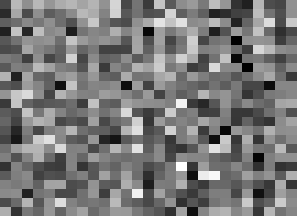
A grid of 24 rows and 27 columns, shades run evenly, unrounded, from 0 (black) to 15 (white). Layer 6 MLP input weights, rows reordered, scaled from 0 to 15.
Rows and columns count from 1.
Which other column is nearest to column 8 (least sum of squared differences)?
10
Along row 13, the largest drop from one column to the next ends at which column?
13
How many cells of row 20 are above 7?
13
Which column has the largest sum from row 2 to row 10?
15
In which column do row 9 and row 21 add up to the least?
27
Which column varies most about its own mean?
20
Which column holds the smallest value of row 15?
21
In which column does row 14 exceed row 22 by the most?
3
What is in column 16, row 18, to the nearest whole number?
4
